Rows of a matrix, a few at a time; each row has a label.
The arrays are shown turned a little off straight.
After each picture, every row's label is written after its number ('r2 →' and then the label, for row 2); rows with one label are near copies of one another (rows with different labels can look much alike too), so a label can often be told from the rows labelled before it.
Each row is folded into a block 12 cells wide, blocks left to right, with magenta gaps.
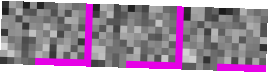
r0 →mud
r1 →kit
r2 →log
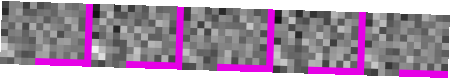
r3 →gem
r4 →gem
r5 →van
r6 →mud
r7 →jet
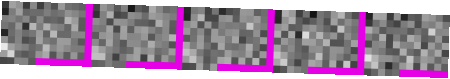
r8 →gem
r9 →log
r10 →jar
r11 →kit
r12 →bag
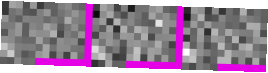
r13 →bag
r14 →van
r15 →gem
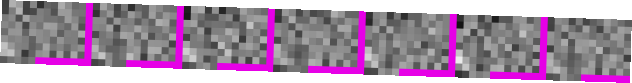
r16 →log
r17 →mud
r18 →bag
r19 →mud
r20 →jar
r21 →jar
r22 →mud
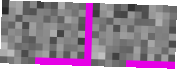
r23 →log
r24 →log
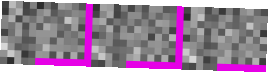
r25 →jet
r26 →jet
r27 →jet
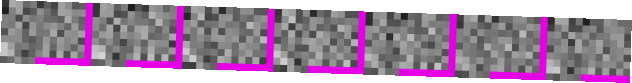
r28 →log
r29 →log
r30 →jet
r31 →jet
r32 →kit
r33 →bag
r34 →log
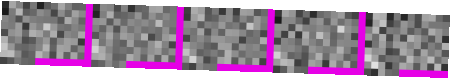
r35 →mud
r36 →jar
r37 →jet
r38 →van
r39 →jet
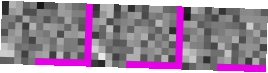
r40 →log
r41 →jet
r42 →bag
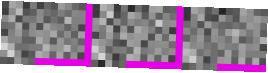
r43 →jet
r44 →jet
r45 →log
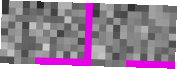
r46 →kit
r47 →log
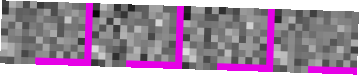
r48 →bag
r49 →van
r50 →bag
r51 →jar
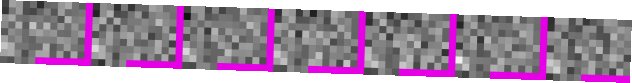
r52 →kit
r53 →jar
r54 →gem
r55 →kit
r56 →mud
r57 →gem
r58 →bag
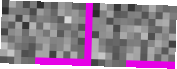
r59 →van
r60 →mud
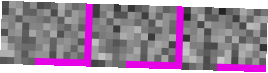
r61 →mud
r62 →mud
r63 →mud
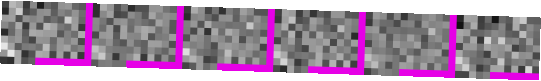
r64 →jet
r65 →log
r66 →van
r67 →jet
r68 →bag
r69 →kit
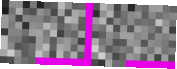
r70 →mud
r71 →jet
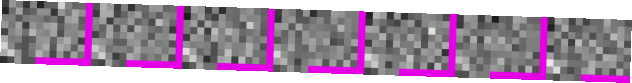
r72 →mud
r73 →jet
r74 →van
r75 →jar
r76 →bag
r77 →kit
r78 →gem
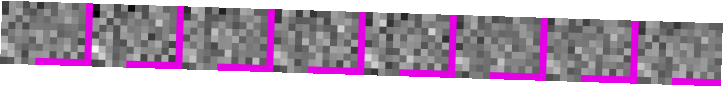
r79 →jar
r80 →jar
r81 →kit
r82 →bag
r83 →jet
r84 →gem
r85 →bag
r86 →van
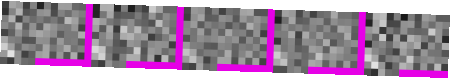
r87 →jet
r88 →kit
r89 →jet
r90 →gem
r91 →jet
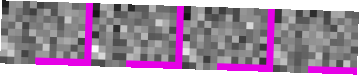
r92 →bag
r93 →gem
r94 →jar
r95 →kit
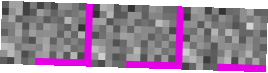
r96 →jet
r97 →jet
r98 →van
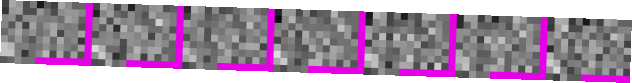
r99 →log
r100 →van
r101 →bag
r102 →gem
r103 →kit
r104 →kit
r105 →jet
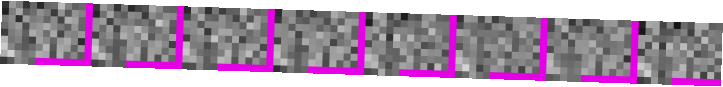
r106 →mud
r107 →mud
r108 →mud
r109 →mud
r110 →kit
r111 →bag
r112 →mud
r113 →kit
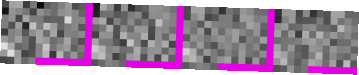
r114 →van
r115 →bag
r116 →log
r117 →kit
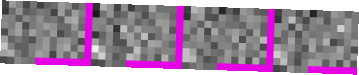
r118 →mud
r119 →gem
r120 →log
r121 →jar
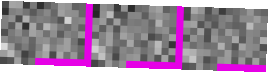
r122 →van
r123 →jar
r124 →bag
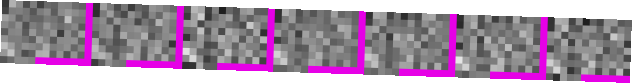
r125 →bag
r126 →mud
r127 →jet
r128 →gem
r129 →kit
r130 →gem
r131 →jet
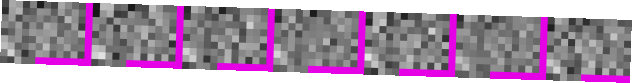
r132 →jet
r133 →log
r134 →bag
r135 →jar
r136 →jet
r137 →bag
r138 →van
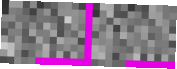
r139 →bag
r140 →log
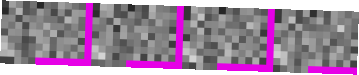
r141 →mud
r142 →log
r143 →jet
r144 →jar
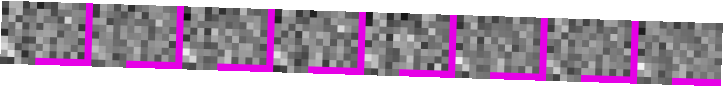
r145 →jet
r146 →bag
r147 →gem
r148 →van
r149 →kit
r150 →gem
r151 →jet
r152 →gem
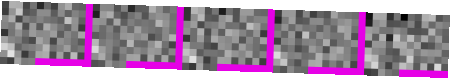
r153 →jet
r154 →jar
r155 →jet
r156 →gem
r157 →kit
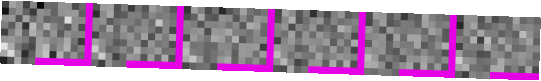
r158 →van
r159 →jet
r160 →mud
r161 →jet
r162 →log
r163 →gem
